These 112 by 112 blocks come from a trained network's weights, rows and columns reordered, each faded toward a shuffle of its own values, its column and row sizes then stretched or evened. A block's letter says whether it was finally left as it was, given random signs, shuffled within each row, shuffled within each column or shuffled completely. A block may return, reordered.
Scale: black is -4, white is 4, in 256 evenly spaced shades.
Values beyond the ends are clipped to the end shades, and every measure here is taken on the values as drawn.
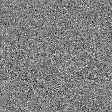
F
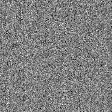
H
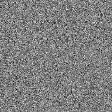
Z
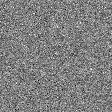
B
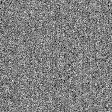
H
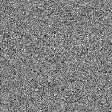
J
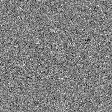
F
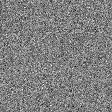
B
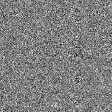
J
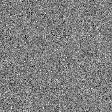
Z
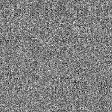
J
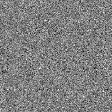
J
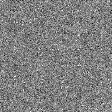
Z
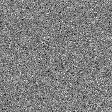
B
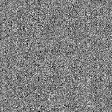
J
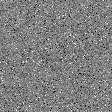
B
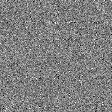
Z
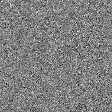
H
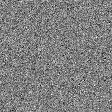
B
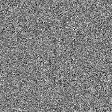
Z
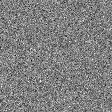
B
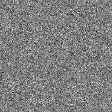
J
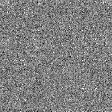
J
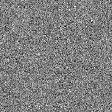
J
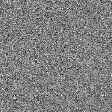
Z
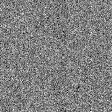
H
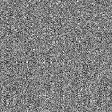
J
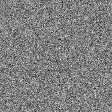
H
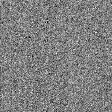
H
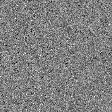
H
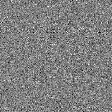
J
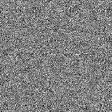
J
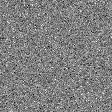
B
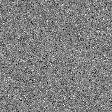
F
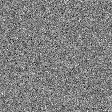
B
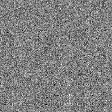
J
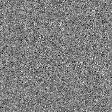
Z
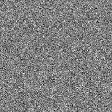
J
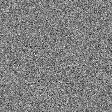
F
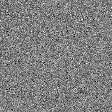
Z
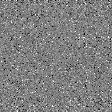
J
